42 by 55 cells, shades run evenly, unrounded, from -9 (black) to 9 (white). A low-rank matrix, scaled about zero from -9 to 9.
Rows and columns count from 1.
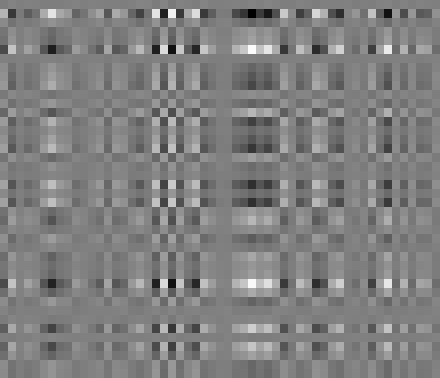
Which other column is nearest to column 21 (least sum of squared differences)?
34
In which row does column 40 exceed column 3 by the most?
2
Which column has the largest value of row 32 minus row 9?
32
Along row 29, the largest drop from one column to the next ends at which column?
22
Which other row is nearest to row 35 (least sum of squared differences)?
38
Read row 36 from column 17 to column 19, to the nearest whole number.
0 0 0
